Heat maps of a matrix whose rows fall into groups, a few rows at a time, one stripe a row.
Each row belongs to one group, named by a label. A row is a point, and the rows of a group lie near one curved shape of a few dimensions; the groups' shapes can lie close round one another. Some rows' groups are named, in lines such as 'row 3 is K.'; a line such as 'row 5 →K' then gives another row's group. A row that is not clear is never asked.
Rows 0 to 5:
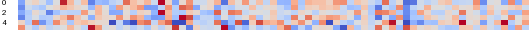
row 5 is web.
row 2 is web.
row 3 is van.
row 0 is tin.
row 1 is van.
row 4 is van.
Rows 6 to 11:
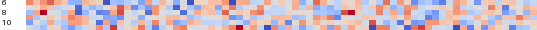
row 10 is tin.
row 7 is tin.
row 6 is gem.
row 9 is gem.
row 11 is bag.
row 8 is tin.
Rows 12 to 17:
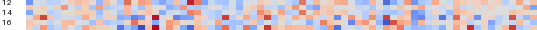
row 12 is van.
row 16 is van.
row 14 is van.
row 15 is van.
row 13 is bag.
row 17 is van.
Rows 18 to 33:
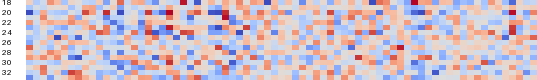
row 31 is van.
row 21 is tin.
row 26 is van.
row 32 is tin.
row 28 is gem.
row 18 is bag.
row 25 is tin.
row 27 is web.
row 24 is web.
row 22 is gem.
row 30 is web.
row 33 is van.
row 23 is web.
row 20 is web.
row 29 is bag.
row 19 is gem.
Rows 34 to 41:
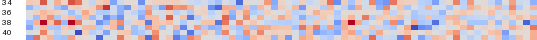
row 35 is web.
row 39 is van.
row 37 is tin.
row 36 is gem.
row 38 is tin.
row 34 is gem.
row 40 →tin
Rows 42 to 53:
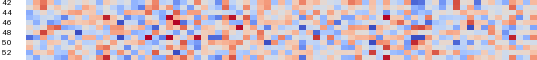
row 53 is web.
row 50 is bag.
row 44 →van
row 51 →web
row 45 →web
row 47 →bag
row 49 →web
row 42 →van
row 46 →van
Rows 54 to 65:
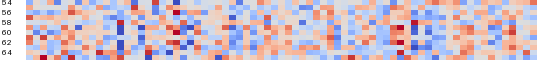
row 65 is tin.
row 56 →van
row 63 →van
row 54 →tin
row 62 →van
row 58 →bag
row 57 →gem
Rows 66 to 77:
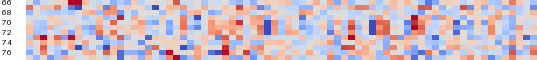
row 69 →bag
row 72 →bag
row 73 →tin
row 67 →bag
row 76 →web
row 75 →tin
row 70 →bag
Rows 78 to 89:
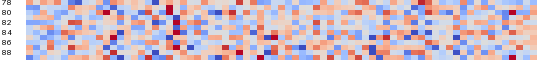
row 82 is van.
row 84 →van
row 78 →bag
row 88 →bag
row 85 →bag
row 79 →tin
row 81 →tin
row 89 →web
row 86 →tin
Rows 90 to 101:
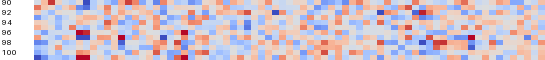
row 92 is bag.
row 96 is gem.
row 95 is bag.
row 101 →gem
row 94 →web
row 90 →tin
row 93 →van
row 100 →van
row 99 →tin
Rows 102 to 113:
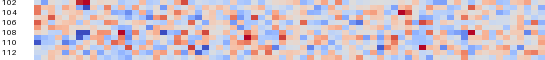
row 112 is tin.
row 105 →van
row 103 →bag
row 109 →gem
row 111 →bag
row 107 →gem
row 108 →bag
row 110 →gem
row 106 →web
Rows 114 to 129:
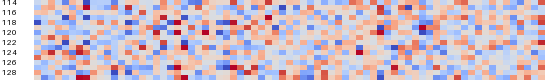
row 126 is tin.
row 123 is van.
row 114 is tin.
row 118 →web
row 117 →tin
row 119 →bag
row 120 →web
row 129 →gem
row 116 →web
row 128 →gem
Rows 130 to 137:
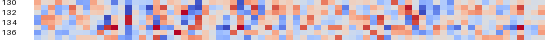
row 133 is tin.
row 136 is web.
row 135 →web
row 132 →van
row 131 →van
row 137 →web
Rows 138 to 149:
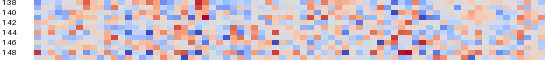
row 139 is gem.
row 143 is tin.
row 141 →van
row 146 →bag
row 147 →van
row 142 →web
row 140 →van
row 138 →van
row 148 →van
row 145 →web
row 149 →tin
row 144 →van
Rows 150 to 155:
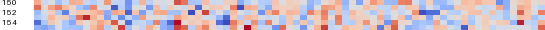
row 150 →van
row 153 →tin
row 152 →van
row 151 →gem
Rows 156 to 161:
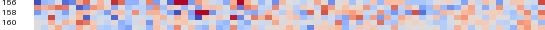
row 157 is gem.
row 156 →gem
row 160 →gem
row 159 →tin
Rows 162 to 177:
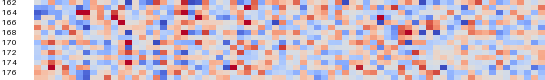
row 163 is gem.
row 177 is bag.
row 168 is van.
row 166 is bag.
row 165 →gem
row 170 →tin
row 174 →tin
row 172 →tin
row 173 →web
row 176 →bag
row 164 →gem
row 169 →van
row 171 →gem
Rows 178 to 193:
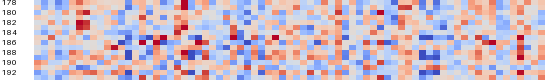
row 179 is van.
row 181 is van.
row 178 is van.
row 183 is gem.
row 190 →web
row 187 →web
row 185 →van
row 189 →van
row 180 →gem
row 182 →gem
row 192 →van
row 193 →web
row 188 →van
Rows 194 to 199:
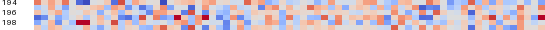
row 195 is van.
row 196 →tin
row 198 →gem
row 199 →tin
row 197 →web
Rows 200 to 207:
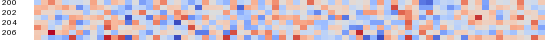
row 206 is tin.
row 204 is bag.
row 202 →van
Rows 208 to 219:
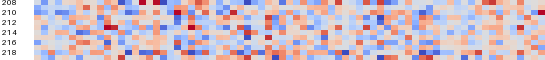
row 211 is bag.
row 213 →web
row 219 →bag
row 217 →bag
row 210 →web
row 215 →bag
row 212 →bag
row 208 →web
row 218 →van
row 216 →tin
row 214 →gem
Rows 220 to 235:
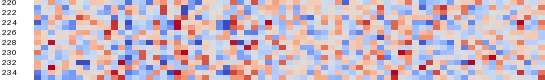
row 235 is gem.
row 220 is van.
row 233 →tin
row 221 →tin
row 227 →bag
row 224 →web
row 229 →gem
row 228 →van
